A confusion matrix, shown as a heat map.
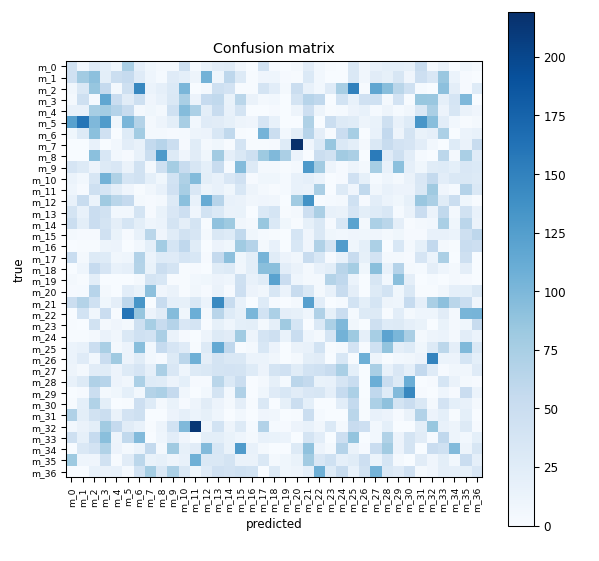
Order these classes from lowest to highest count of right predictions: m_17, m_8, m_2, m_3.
m_2, m_17, m_3, m_8
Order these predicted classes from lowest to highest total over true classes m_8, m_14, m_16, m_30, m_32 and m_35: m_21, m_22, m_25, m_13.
m_21, m_22, m_13, m_25
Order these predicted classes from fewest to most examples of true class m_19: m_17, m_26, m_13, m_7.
m_26, m_13, m_17, m_7
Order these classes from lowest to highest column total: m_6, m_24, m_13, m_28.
m_28, m_24, m_13, m_6
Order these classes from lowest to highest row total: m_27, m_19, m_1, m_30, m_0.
m_0, m_19, m_30, m_1, m_27
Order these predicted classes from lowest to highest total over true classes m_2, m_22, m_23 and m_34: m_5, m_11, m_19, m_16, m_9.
m_19, m_16, m_11, m_5, m_9
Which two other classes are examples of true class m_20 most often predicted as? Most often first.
m_7, m_2
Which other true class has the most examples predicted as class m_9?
m_22
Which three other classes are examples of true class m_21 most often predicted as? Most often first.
m_13, m_6, m_33
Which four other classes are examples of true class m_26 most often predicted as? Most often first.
m_32, m_11, m_4, m_10
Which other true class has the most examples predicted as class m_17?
m_6
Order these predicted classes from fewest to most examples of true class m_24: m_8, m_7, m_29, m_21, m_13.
m_21, m_13, m_7, m_8, m_29
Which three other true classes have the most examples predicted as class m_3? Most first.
m_5, m_10, m_33
